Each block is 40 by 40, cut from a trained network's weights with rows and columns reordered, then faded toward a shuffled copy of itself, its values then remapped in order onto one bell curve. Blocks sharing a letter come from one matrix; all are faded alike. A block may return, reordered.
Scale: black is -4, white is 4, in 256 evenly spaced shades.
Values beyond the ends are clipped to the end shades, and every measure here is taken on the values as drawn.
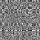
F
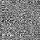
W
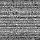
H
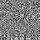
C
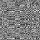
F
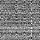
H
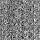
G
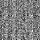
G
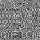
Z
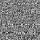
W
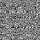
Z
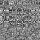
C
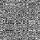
C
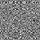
F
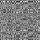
F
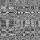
F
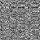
Z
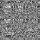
C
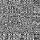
C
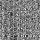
G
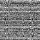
H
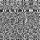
F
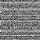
H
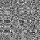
Z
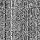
G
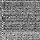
H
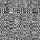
F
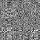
C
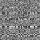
F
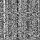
G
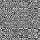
F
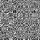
Z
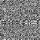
C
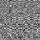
F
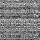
H
